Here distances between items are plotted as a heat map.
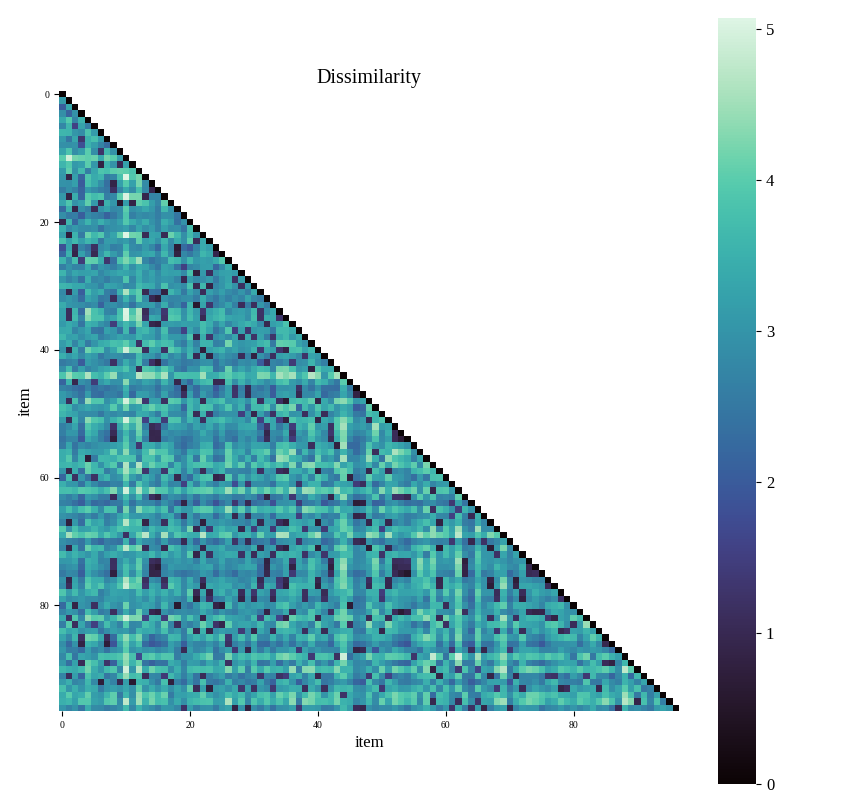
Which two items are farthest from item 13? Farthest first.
10, 69
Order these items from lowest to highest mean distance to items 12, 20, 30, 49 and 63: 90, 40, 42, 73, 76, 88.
42, 73, 88, 76, 40, 90
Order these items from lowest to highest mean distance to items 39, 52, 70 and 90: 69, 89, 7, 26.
7, 89, 26, 69
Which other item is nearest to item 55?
43
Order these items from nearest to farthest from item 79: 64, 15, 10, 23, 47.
23, 64, 47, 15, 10
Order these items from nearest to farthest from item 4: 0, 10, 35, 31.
0, 31, 10, 35
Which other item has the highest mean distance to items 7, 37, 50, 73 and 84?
62
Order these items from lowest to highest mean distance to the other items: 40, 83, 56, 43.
40, 83, 43, 56
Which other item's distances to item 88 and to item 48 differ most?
35
